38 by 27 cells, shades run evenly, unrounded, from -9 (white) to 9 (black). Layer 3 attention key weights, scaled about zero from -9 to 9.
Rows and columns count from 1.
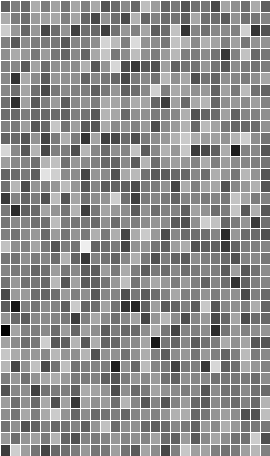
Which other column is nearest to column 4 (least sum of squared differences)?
7
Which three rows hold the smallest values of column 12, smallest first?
6, 17, 4
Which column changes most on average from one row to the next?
14
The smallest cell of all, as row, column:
21, 9
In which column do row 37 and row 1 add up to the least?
26
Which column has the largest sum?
27
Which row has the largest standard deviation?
13
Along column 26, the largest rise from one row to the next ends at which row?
19
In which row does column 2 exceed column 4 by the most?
31
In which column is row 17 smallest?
12
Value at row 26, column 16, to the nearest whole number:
-2
